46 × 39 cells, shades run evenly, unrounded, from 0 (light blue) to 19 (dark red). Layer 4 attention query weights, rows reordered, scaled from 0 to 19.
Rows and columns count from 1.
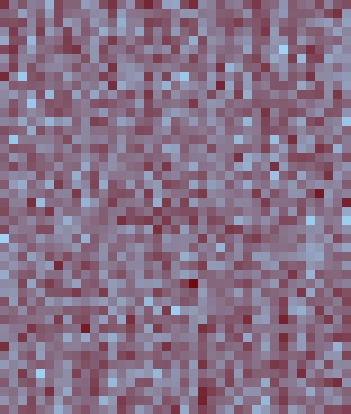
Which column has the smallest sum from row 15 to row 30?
35
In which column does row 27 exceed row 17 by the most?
38
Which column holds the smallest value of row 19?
28
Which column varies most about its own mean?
39
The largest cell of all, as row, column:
32, 22
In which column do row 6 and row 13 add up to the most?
2
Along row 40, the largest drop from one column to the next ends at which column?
5
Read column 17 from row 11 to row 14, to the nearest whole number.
15 13 13 11
